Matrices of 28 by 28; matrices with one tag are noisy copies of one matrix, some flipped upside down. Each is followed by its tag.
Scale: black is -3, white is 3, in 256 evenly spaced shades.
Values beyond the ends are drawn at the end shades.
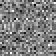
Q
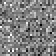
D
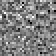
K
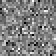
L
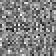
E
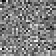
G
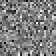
L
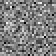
Q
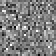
L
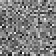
G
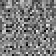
E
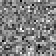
K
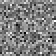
Q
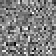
L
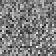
E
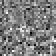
K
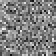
L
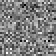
Q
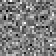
K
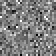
L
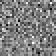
E
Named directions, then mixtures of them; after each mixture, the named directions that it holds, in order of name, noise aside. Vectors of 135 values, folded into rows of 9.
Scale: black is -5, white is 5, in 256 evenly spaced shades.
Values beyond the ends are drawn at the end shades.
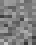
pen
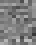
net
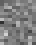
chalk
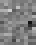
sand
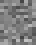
net.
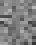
chalk, pen, sand.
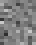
chalk.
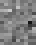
sand.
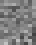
net, pen.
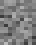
pen.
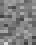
pen.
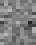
chalk, sand.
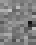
sand.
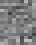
net.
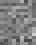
net.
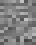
net, pen.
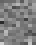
chalk, net.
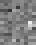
sand.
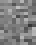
net, sand.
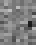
sand.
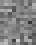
net, pen, sand.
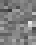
sand.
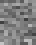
chalk, net.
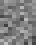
pen.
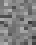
chalk, pen, sand.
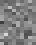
chalk, pen.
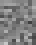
net, pen, sand.
